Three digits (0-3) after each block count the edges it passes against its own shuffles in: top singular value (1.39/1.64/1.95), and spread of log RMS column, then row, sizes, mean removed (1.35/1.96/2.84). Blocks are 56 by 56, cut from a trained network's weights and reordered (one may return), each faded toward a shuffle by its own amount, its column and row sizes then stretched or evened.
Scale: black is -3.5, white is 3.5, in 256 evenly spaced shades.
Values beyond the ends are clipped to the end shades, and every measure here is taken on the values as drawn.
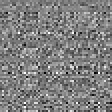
3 1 3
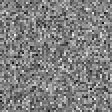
1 0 0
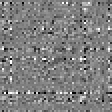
2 2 3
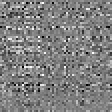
3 2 3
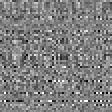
3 1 3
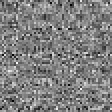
3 1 2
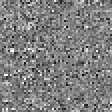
1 1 2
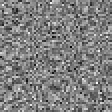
3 0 0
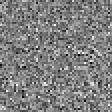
1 1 1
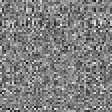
3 1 2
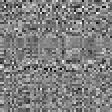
3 0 3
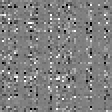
0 3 2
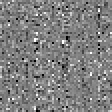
0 2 1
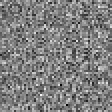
3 1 1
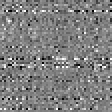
2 1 3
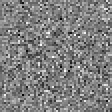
0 1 1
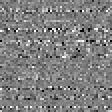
1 0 3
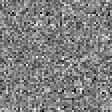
0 0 2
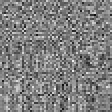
3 1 0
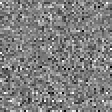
0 1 2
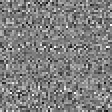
2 0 2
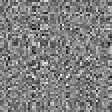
3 2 1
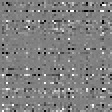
1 2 3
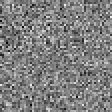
2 1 1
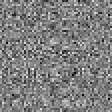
3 1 2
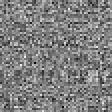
3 1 1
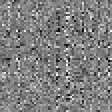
2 2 1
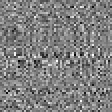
3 1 3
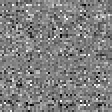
2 2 2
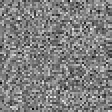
2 0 0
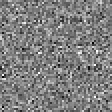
1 1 1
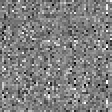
1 2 1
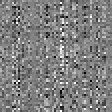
3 3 1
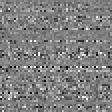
1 1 3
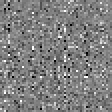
0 2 1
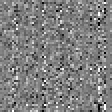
0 3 1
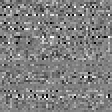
2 1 3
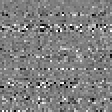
1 1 3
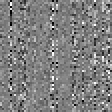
2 3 0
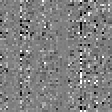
1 3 1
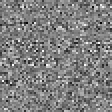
1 0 2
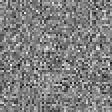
2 0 1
